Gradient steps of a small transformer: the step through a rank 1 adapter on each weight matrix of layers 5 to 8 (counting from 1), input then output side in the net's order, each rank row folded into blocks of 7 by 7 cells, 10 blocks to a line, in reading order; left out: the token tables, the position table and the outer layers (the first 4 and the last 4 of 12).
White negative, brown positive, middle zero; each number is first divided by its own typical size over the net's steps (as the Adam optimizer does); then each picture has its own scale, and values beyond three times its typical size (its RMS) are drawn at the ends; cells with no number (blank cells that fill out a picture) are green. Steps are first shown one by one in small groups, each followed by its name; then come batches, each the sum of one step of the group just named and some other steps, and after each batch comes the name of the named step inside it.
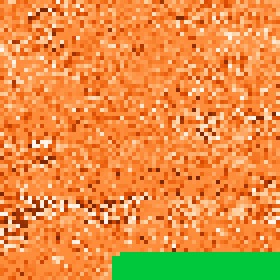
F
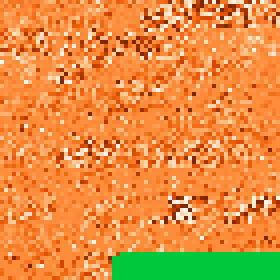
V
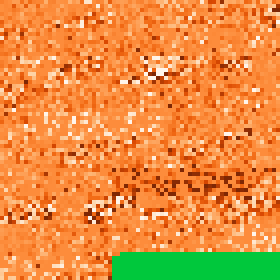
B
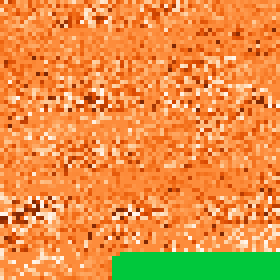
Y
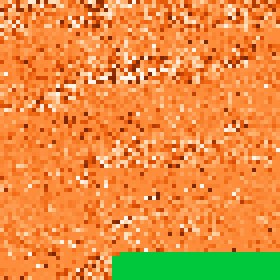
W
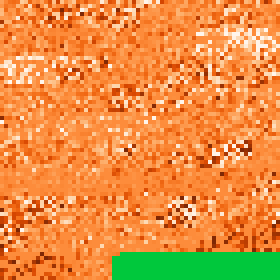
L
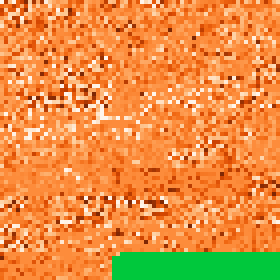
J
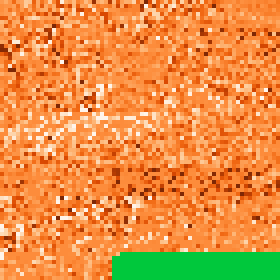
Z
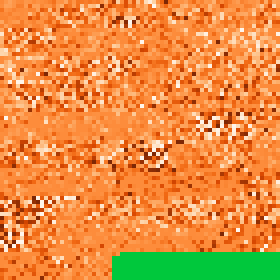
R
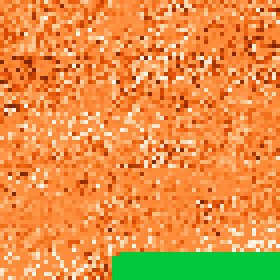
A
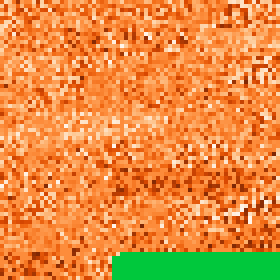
F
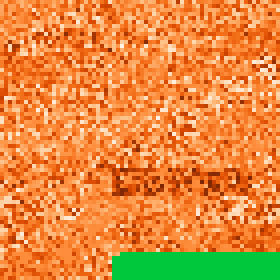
Z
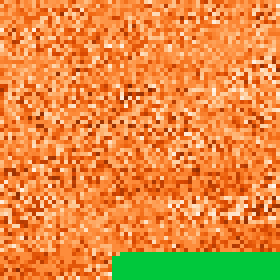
F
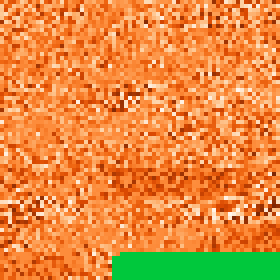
L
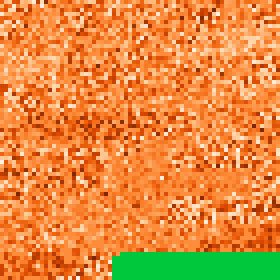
W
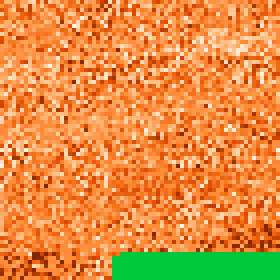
W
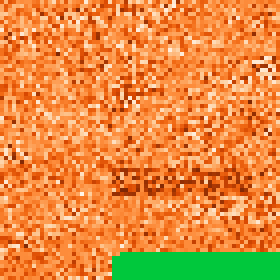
Z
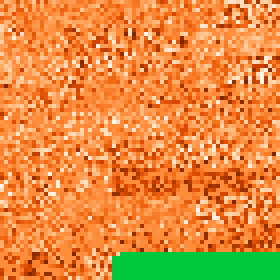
R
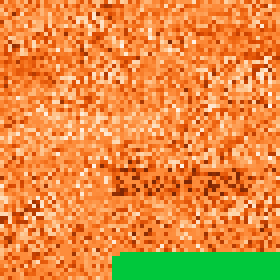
Y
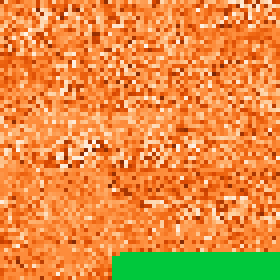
A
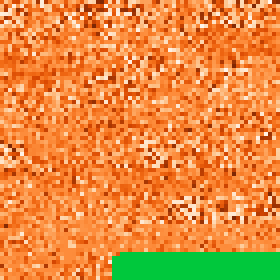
W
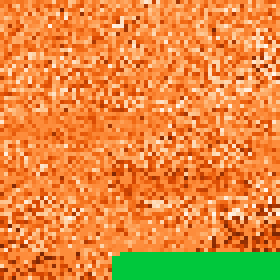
L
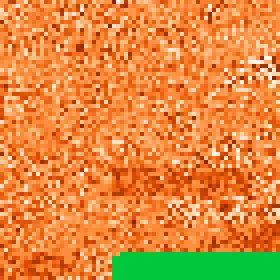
L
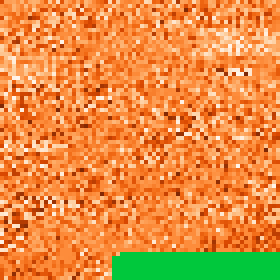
F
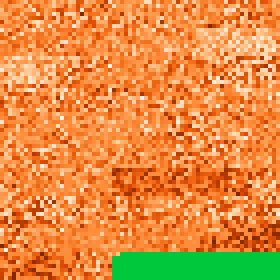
L
